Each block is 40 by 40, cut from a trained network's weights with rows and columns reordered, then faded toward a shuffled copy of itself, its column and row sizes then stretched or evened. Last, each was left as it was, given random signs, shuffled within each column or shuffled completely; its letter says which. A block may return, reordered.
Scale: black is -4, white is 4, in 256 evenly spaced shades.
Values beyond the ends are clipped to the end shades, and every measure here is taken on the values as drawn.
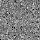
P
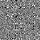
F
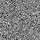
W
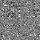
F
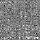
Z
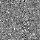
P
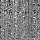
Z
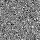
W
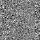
P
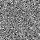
W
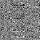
Z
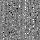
P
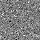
W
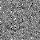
P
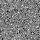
W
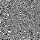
F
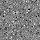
W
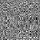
Z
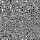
F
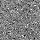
W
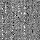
P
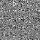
F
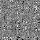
F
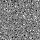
W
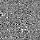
F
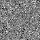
W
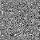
F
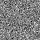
W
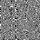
Z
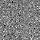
P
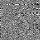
Z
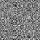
Z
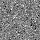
W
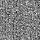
P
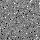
W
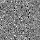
P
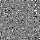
F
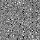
P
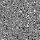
P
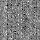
P
